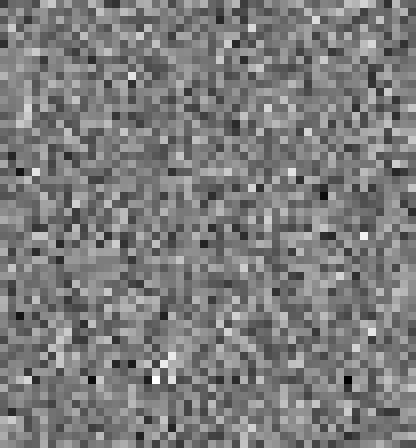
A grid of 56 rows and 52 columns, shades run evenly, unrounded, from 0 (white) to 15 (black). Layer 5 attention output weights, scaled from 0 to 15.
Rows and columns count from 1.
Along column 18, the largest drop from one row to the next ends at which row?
5
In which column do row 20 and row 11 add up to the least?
23
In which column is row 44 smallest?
45
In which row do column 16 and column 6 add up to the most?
8
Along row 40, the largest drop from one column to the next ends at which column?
22
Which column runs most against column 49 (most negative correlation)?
44
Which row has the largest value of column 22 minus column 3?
54
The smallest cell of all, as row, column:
48, 20
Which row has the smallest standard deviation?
50
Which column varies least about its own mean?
35
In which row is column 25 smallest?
18
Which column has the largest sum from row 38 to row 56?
11
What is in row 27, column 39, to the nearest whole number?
7
